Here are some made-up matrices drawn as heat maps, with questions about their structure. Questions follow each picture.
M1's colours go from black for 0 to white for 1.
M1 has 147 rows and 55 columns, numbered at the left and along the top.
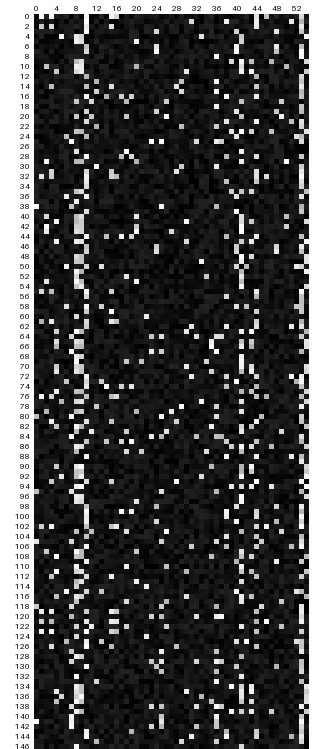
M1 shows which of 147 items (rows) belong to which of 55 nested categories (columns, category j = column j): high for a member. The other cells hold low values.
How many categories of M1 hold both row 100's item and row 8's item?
1
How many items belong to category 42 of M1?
3
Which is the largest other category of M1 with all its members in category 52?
13
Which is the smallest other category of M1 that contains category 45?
0
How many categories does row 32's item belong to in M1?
8
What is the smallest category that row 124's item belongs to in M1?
22
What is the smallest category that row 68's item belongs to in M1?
9
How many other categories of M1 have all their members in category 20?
3
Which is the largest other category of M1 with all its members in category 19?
17
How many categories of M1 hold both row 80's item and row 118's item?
6
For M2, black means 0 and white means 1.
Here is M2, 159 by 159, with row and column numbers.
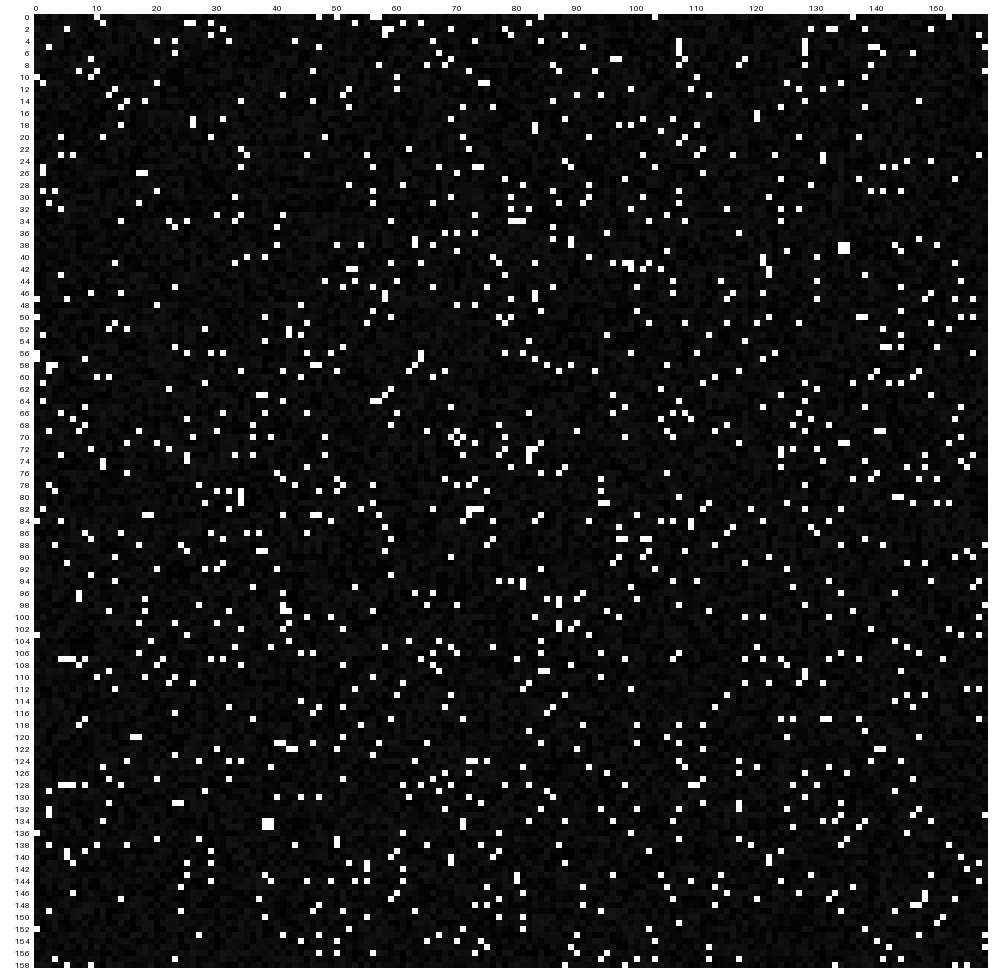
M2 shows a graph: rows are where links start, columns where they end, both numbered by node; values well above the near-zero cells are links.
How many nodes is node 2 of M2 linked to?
11
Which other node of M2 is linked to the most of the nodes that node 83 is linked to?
node 121
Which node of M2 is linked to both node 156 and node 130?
node 47
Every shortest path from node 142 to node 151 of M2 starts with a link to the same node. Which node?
node 55
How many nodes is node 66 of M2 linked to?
10
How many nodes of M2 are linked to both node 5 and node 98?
3
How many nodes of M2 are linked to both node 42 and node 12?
2
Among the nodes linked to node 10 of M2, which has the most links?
node 138
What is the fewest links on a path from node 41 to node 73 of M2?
2
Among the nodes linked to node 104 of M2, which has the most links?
node 84
